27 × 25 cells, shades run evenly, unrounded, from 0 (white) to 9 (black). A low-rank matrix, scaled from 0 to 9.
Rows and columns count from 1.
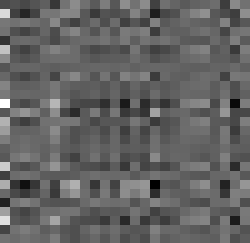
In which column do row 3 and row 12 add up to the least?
1
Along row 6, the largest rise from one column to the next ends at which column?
2
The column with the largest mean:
24
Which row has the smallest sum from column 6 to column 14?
21
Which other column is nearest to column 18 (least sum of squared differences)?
22
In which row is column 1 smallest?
12
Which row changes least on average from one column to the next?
8
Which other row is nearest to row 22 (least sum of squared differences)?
9
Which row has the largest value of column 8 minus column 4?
13
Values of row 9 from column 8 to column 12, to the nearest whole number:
4 5 6 5 6
